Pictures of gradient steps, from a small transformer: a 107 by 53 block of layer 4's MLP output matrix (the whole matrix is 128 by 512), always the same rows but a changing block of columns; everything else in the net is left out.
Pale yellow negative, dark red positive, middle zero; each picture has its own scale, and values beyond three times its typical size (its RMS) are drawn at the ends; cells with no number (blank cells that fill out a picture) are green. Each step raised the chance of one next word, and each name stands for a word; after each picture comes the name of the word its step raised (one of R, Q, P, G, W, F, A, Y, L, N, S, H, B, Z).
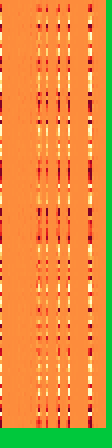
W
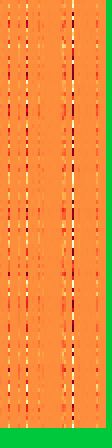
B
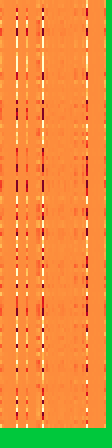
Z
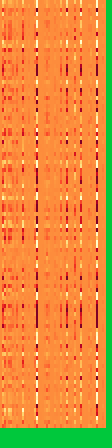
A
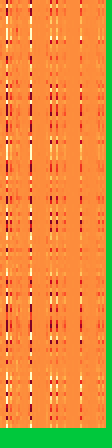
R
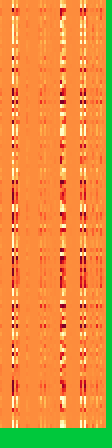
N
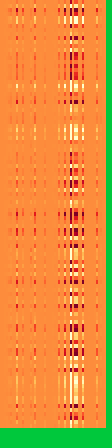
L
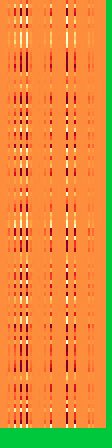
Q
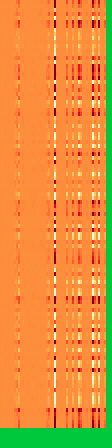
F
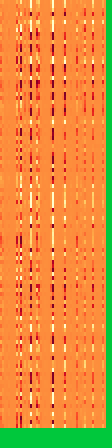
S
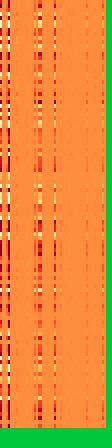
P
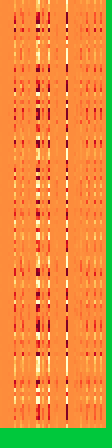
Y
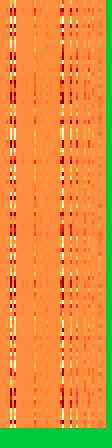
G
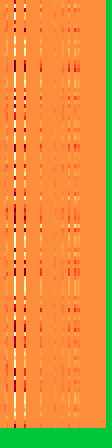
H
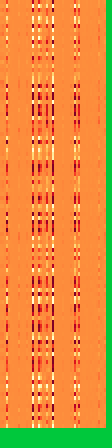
R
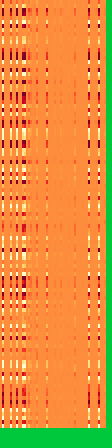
G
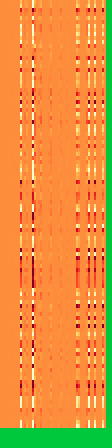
N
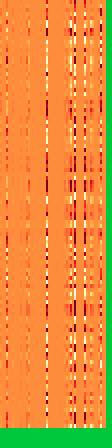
Z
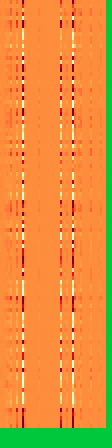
F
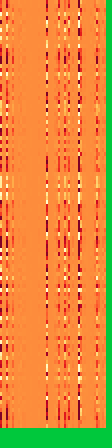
P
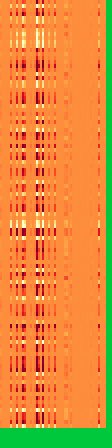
Q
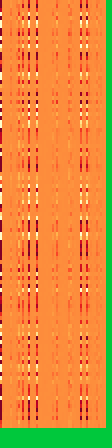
P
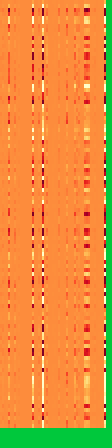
L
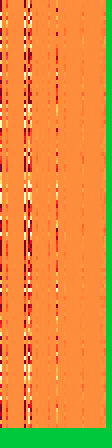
P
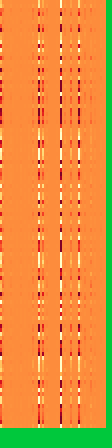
Y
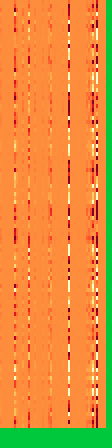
W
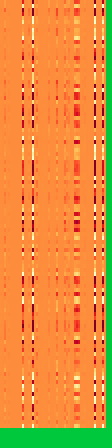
R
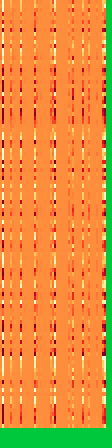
Y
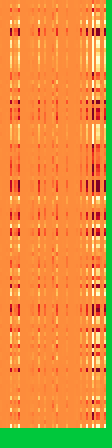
Z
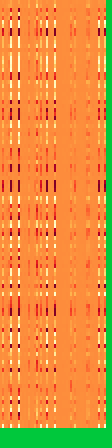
Z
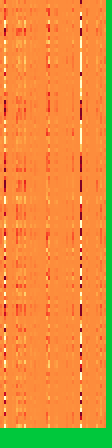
Z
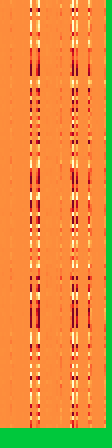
A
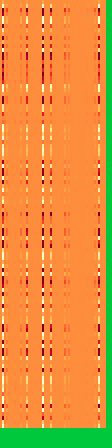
L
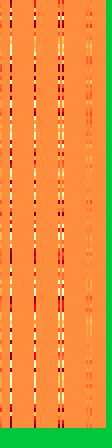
F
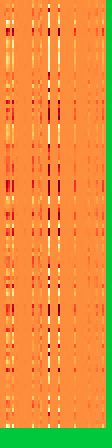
Z
